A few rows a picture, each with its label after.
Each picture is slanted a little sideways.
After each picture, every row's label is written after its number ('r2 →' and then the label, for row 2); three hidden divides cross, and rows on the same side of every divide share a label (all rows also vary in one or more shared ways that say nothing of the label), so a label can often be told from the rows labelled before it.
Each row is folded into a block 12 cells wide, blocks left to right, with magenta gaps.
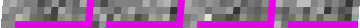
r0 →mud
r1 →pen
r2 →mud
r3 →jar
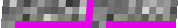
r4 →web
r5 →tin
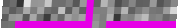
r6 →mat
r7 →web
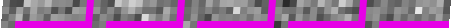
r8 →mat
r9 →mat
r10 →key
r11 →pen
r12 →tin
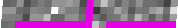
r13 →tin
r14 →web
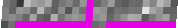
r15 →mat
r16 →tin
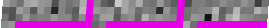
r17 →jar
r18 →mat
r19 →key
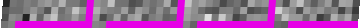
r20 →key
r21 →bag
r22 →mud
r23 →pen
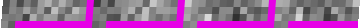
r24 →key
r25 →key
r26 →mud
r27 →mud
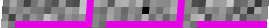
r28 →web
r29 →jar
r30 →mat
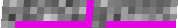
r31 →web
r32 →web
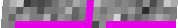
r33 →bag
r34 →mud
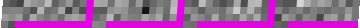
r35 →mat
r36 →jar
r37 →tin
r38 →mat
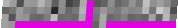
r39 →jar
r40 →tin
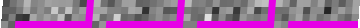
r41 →key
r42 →mud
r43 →mud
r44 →jar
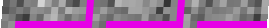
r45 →key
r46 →mat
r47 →web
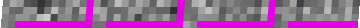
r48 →bag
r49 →pen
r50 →web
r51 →tin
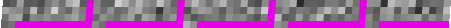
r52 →tin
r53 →mat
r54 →web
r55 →bag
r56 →jar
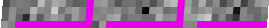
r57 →key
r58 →mud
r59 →mud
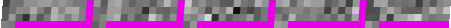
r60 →key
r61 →mud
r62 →mud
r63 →jar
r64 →web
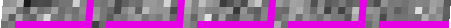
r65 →bag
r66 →tin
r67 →mud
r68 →jar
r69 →tin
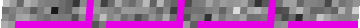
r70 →jar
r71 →pen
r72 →key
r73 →web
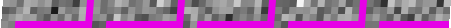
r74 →jar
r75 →pen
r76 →pen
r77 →mat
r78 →mat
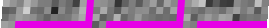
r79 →jar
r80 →bag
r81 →bag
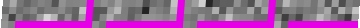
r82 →web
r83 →jar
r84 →bag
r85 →web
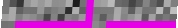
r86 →mat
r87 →bag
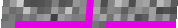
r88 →bag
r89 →pen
